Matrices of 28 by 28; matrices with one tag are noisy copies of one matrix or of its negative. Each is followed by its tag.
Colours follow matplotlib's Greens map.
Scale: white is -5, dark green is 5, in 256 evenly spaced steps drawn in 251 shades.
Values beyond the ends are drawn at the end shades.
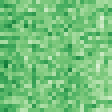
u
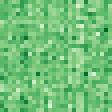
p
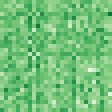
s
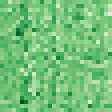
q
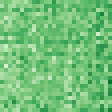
u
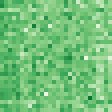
u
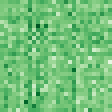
s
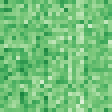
p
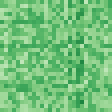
p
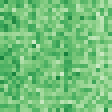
u
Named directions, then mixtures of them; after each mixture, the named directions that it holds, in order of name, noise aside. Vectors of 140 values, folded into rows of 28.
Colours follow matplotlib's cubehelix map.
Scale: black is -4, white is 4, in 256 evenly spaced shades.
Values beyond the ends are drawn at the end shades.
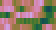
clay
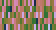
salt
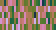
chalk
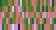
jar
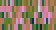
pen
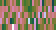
chalk, jar, pen.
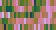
clay, salt.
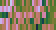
chalk, clay, pen.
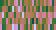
jar, salt.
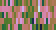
pen.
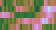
clay.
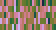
chalk.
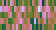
chalk, pen.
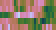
clay.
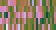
chalk, clay, salt.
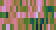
clay, pen, salt.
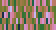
chalk, pen, salt.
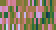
chalk, clay, salt.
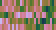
chalk, clay, jar.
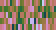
chalk, jar, pen.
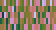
chalk.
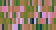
jar, pen.
